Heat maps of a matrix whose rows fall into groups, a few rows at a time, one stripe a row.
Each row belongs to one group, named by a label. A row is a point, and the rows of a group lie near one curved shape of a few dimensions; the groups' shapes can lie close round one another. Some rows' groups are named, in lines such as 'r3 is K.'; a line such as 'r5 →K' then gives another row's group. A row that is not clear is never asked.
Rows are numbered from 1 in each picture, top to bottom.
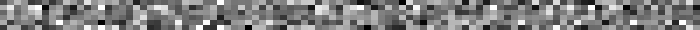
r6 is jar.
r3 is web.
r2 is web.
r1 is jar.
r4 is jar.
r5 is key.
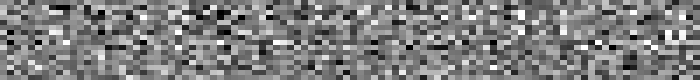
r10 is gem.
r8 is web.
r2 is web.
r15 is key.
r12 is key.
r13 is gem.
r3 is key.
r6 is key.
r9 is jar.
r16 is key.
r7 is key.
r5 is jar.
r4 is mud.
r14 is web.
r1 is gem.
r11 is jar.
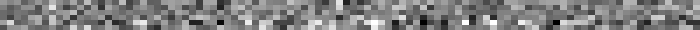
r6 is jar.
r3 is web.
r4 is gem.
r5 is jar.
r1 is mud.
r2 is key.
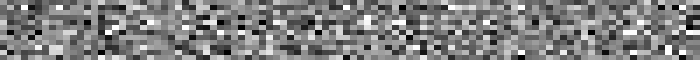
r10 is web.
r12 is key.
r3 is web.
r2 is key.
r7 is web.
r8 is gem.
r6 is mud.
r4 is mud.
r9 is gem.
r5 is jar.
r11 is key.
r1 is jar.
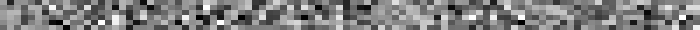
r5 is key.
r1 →jar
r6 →key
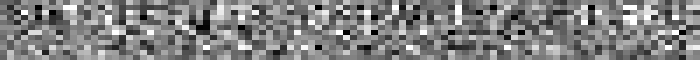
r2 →web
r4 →web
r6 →mud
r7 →key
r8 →key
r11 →jar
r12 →key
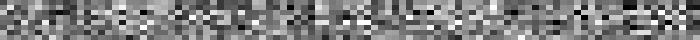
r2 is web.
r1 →web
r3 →web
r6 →web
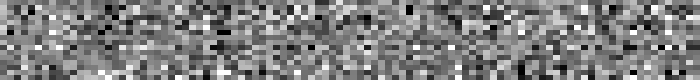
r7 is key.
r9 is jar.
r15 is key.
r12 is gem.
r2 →gem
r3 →gem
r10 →web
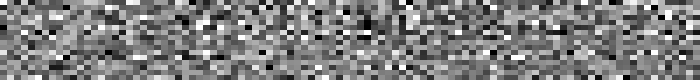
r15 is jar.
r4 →web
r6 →jar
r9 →key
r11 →gem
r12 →key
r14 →web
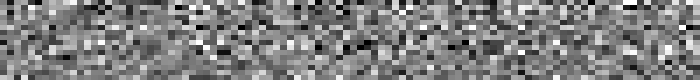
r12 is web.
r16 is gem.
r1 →web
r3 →key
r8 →key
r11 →key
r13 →key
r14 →web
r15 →jar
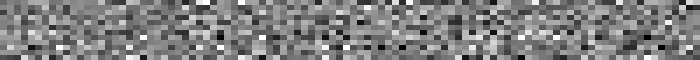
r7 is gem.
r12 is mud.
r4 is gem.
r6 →web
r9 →web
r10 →key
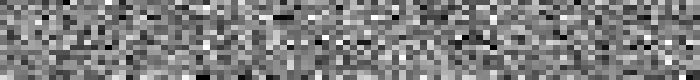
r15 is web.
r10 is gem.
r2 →gem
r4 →jar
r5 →web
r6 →key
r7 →jar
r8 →mud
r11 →web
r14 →jar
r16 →mud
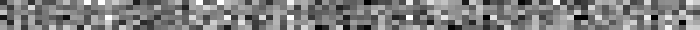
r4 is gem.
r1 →jar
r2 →gem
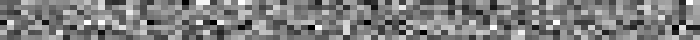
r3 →mud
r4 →web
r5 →jar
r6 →web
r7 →key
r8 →key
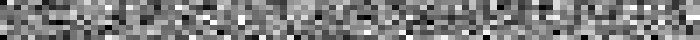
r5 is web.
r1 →jar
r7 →jar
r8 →gem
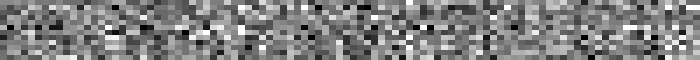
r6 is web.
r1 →gem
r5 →key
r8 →gem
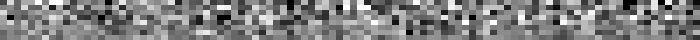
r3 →gem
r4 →key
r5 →jar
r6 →gem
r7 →gem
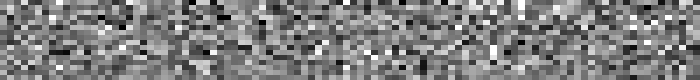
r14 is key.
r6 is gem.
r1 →key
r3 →jar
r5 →gem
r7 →jar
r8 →gem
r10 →web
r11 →web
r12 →jar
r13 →gem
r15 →key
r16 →web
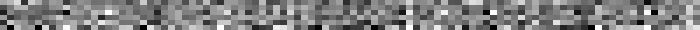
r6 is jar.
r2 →jar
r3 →gem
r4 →key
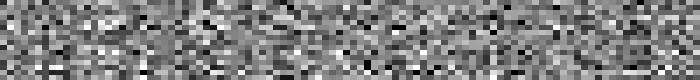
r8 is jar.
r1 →jar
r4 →jar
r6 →jar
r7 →gem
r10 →jar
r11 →key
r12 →gem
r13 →jar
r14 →web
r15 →web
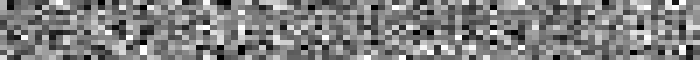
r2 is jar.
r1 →key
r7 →web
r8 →mud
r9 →jar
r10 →mud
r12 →jar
